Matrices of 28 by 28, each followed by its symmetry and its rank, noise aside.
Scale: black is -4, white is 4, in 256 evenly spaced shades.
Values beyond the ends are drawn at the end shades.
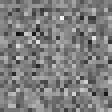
no symmetry, rank eight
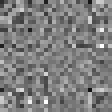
symmetric, rank four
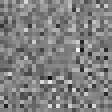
antisymmetric, rank eight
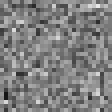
no symmetry, rank eight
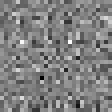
no symmetry, rank six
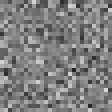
antisymmetric, rank eight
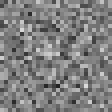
no symmetry, rank six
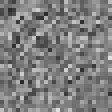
symmetric, rank eight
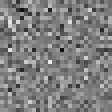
antisymmetric, rank eight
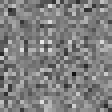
symmetric, rank eight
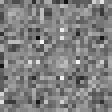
symmetric, rank six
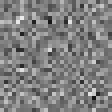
symmetric, rank four
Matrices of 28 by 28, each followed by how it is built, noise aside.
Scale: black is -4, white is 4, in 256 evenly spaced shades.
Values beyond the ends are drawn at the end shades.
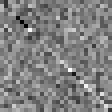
diagonal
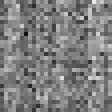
blocks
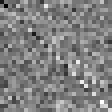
diagonal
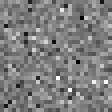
sparse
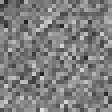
Hankel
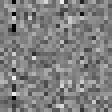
uneven columns
